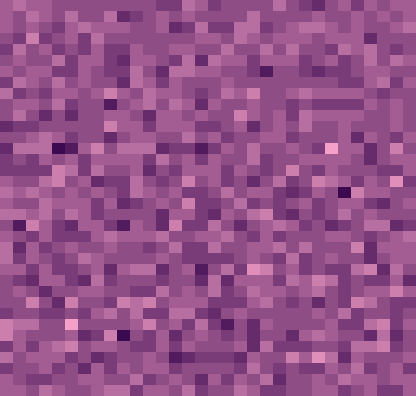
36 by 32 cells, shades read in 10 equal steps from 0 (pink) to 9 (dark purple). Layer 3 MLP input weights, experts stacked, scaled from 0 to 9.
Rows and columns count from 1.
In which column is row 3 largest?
14
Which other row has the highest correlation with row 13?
10
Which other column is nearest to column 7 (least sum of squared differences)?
32
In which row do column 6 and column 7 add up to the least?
30
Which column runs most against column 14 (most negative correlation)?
26
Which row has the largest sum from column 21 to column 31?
7
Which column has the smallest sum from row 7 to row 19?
11
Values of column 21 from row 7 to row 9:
8 5 5
